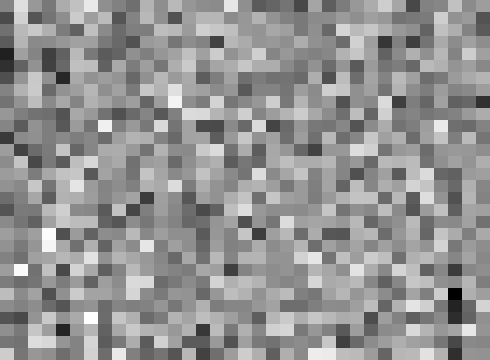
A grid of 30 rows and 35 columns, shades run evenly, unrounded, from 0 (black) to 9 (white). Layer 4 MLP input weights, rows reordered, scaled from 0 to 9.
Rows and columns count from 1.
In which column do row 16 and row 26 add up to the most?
30
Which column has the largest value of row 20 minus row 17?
4
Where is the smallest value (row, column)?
25, 33
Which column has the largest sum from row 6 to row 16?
6
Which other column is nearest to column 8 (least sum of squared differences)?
12
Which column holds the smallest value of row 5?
1
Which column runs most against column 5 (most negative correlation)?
14
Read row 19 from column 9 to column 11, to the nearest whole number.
3 5 4
